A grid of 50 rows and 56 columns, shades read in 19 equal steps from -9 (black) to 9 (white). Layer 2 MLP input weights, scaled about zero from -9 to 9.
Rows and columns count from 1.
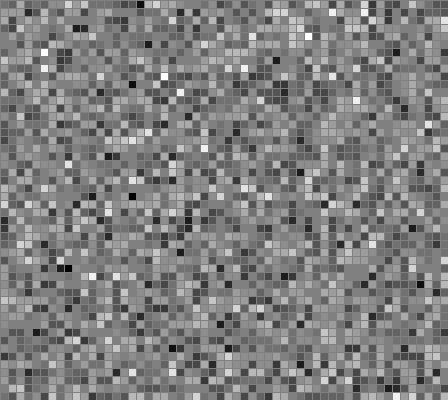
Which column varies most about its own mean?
39
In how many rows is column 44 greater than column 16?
26
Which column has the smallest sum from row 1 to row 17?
49
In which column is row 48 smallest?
53
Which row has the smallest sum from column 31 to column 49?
12
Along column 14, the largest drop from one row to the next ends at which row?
28
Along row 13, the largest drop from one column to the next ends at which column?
34
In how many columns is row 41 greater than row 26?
24
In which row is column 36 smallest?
35
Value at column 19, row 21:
-2
